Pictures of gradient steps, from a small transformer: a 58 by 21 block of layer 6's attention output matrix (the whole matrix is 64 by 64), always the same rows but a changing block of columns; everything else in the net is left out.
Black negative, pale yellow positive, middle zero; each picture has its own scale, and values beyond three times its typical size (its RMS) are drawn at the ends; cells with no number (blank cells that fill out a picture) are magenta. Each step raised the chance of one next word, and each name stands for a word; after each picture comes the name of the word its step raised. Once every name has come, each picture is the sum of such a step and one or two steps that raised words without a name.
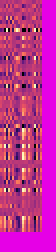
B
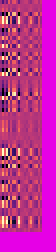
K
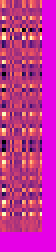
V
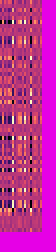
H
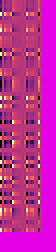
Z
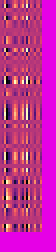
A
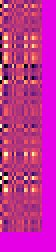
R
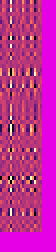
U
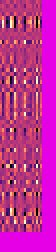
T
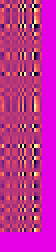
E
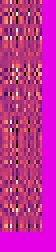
K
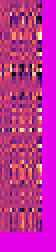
K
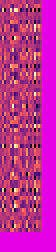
E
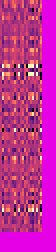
R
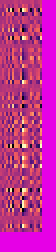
Z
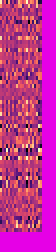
E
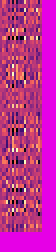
V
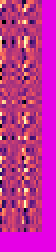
H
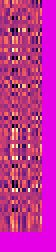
B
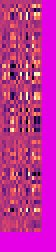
R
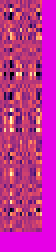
V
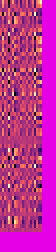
K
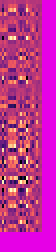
Z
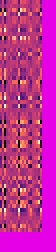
Z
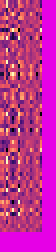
V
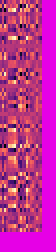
E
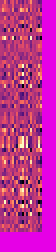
V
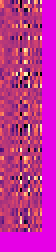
U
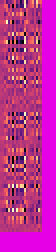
H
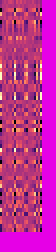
T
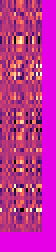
H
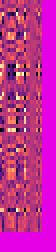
K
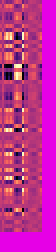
R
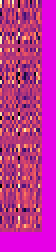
A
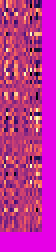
K
